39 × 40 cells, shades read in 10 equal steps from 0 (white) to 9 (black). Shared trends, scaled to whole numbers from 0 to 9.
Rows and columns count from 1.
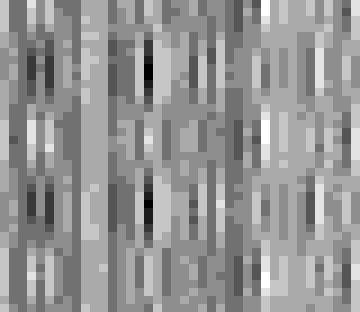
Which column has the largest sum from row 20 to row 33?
17
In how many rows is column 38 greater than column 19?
17
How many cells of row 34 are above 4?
14
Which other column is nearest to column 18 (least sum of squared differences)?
10
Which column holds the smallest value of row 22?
40
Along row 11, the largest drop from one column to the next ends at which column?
18
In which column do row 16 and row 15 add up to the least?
30
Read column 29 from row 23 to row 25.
3 3 2
